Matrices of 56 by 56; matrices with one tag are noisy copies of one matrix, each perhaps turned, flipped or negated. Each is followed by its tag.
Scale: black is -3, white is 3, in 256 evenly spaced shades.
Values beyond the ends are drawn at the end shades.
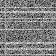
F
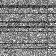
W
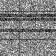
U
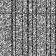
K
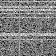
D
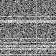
D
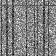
F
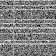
K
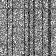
W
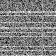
K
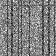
F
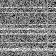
W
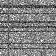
W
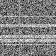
U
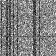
D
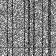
W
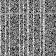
K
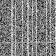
K
